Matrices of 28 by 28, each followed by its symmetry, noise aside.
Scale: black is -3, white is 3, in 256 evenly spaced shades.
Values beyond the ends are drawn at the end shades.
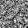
symmetric.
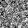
symmetric.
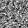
antisymmetric.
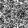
mirrored top to bottom.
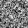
symmetric across the other diagonal.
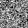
symmetric across the other diagonal.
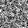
antisymmetric.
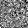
symmetric across the other diagonal.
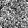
antisymmetric.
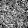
symmetric across the other diagonal.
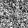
antisymmetric.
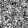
symmetric across the other diagonal.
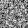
symmetric.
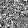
symmetric.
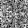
mirrored top to bottom.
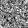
symmetric across the other diagonal.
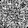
symmetric across the other diagonal.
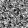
symmetric across the other diagonal.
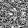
mirrored top to bottom.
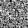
antisymmetric.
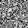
symmetric.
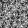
symmetric.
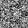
mirrored top to bottom.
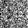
mirrored top to bottom.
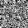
antisymmetric.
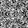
mirrored top to bottom.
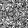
mirrored top to bottom.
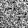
symmetric across the other diagonal.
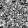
antisymmetric.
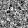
antisymmetric.
